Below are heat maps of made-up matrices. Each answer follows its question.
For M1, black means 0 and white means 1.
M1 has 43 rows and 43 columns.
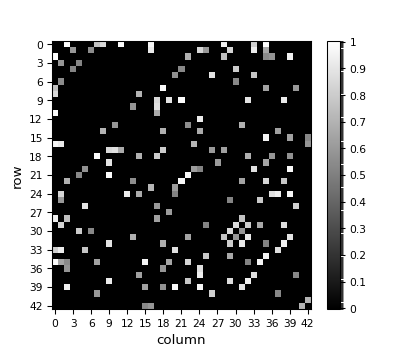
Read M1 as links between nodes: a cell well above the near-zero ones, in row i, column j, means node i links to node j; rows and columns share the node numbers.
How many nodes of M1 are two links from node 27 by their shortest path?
2
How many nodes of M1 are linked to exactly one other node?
3
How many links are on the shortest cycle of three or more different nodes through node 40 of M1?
5
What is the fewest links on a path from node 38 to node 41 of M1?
5
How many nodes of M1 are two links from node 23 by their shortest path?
7
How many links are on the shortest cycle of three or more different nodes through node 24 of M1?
3
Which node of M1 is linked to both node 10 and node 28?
node 17
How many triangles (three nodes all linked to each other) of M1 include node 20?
2
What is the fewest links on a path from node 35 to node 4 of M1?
3
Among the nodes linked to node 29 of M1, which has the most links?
node 1
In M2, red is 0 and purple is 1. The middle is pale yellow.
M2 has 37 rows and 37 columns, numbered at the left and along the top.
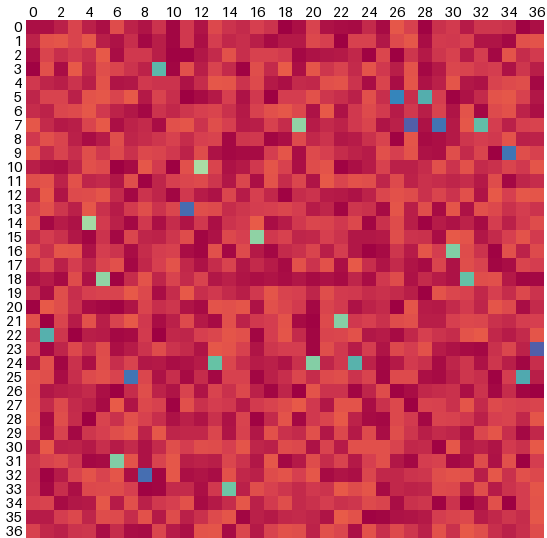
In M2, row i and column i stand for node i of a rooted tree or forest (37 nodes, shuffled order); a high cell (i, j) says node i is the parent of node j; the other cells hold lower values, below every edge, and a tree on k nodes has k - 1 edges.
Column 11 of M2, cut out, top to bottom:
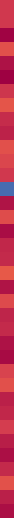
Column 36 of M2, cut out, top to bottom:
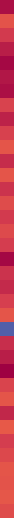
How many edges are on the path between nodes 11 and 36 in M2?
4
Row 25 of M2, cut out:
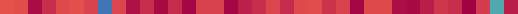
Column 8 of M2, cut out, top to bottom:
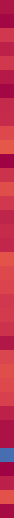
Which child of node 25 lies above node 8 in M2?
7
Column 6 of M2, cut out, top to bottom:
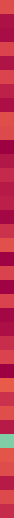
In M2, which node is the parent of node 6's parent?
18
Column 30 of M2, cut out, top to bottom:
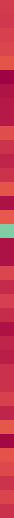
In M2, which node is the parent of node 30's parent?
15
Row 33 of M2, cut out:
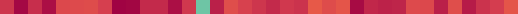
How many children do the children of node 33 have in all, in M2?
1
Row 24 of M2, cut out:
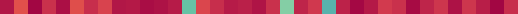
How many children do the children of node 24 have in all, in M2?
2
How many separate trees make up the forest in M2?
11
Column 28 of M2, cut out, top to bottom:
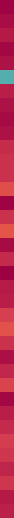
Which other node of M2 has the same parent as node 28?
26
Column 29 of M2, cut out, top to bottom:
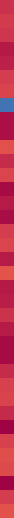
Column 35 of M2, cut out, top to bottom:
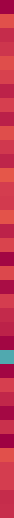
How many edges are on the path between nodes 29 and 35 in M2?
3
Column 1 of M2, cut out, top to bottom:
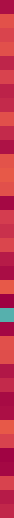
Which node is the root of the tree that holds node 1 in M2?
21
